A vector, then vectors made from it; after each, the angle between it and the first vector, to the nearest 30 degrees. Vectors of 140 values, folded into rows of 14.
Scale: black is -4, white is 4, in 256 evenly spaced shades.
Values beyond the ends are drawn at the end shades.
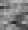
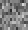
120 degrees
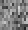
60 degrees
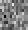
120 degrees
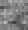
30 degrees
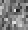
120 degrees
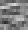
120 degrees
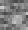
150 degrees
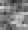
150 degrees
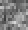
150 degrees
